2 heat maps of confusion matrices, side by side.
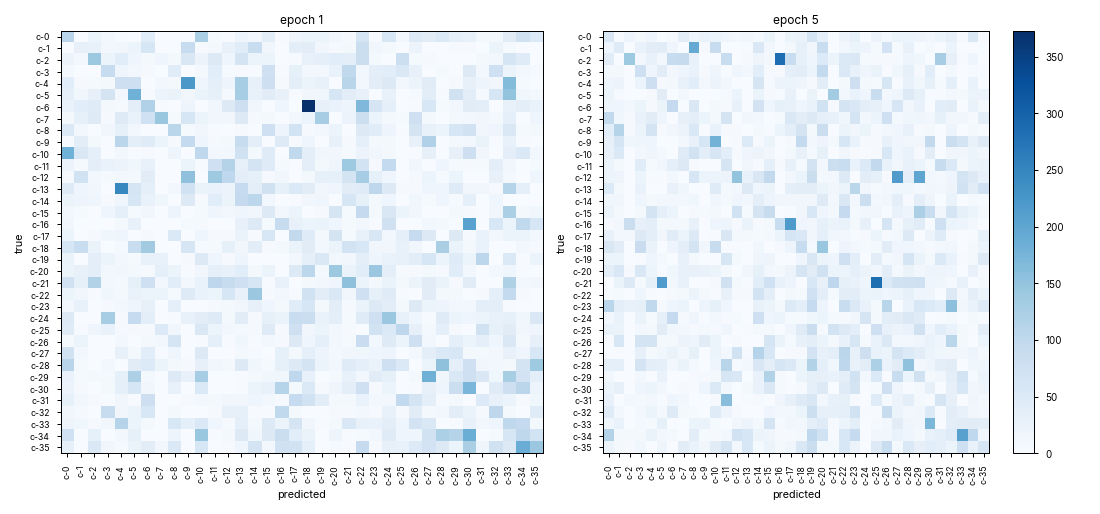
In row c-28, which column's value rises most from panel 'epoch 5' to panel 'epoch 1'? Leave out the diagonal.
c-35
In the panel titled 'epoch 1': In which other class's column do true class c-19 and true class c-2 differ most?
c-31
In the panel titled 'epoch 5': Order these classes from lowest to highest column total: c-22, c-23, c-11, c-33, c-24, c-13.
c-13, c-24, c-33, c-11, c-23, c-22
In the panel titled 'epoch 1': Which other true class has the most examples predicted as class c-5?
c-29
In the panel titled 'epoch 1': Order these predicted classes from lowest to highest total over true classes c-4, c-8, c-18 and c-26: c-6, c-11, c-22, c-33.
c-11, c-6, c-22, c-33
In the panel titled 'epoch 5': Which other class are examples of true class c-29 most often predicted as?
c-15
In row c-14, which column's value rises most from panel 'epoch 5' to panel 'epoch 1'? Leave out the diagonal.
c-13
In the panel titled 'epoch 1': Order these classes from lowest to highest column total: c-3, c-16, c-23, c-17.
c-3, c-16, c-23, c-17
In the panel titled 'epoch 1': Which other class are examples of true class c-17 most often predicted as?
c-26
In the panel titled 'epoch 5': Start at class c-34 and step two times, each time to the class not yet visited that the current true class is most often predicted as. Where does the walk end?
c-30
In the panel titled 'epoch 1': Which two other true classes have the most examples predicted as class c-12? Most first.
c-11, c-21
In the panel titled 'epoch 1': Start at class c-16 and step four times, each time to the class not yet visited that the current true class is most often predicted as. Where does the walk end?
c-0
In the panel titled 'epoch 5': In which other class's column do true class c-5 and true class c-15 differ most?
c-21
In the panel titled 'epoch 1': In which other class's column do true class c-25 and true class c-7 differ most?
c-19
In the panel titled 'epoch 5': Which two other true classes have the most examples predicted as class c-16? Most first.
c-2, c-28
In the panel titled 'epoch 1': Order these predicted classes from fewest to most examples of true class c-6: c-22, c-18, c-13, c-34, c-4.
c-4, c-34, c-13, c-22, c-18
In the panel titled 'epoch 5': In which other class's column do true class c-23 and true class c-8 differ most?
c-32
